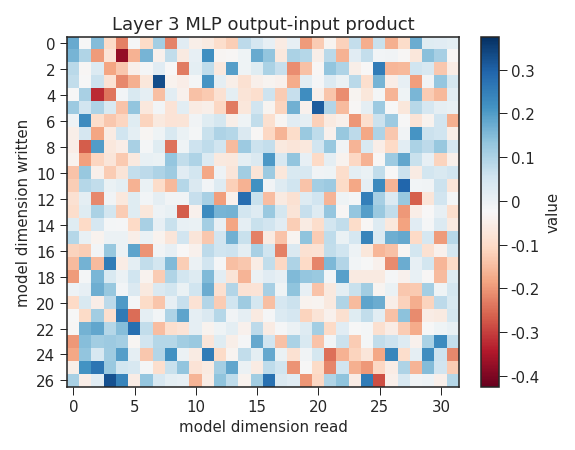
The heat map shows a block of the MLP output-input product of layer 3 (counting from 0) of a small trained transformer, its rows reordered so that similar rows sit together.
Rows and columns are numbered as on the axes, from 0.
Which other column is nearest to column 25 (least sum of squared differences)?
10
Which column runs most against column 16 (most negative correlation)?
25
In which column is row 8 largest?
2
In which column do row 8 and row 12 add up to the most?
14
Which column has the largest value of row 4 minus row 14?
19
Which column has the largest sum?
11
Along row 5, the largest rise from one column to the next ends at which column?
20
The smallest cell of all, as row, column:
1, 4
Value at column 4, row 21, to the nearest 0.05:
0.25
